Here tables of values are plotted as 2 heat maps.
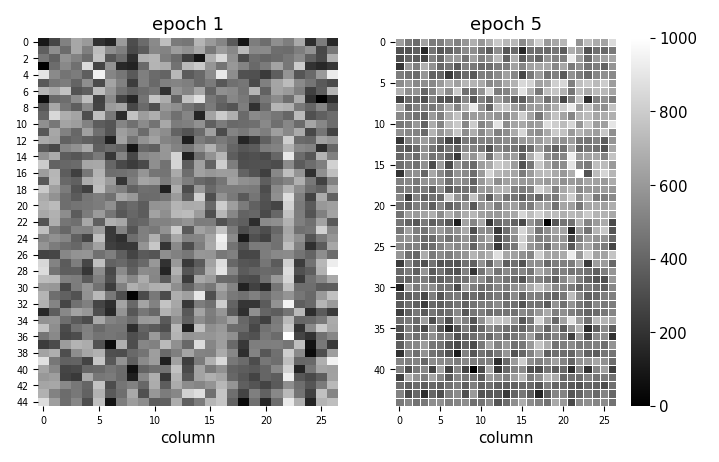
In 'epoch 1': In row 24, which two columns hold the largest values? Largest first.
16, 5
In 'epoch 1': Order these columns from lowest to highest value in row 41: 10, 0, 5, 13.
13, 5, 0, 10
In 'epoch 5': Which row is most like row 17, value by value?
20
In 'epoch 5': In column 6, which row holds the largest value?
19
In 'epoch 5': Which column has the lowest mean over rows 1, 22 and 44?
18
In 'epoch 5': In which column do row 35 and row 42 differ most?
22
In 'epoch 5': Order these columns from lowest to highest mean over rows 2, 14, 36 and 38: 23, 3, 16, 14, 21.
23, 3, 14, 16, 21
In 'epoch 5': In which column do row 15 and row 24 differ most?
21
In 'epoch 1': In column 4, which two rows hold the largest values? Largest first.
3, 7
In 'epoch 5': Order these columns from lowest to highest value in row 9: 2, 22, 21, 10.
2, 21, 10, 22
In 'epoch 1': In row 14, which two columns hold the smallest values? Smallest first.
13, 6
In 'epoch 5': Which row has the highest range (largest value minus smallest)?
16
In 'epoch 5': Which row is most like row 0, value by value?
26
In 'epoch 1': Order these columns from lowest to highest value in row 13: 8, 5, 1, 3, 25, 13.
8, 25, 1, 5, 13, 3
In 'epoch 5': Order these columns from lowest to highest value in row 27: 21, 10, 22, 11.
11, 21, 10, 22
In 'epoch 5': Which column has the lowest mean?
0
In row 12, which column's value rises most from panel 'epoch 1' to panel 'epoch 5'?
18
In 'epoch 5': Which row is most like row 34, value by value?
15
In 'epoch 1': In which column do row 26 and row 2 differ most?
14
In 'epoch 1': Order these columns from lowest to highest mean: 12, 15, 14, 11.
11, 15, 14, 12
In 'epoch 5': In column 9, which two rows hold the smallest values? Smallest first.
40, 28
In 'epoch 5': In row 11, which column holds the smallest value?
3
